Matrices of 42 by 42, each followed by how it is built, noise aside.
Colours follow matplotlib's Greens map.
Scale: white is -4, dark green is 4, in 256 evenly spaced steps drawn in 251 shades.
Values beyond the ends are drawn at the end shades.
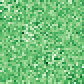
block diagonal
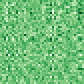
low rank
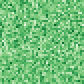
noise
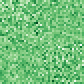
block diagonal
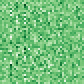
uneven columns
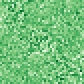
block diagonal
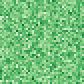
repeating rows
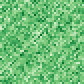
Hankel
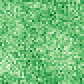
smooth
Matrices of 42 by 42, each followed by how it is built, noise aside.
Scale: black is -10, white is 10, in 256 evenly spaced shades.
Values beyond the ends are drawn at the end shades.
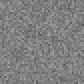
noise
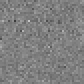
uneven rows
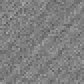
Hankel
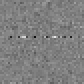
uneven rows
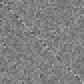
diagonal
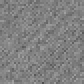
Hankel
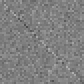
diagonal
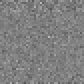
uneven rows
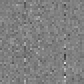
uneven columns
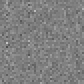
uneven columns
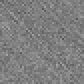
Toeplitz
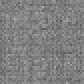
blocks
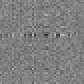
low rank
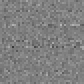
uneven rows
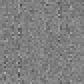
uneven columns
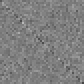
diagonal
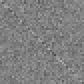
diagonal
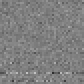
uneven rows
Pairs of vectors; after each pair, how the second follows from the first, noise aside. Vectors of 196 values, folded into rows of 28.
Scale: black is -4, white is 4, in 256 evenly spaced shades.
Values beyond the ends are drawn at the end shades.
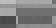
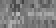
wrapped around, partly zeroed.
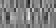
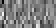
wrapped around, negated.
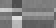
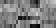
wrapped around, negated.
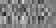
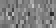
reversed, partly zeroed.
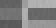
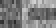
copied.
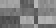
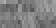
reversed, negated, shrunk.
